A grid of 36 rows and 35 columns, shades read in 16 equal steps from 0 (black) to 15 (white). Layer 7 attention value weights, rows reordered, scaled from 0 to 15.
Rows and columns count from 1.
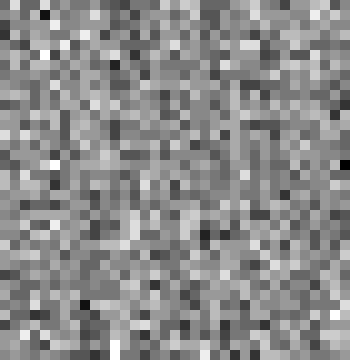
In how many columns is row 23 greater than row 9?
16
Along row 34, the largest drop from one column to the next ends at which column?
4
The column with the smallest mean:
21
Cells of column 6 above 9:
12
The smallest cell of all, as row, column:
17, 35
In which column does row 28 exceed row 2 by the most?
5
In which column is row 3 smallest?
1
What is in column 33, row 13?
11
